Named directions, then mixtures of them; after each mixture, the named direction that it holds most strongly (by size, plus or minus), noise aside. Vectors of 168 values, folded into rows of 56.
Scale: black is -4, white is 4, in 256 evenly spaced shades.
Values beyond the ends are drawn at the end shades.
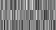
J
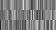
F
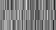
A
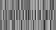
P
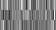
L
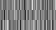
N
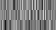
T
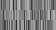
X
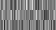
J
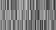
A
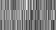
A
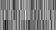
N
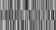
X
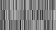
N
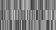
F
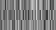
P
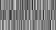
T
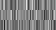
J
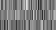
J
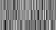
T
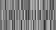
P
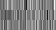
A
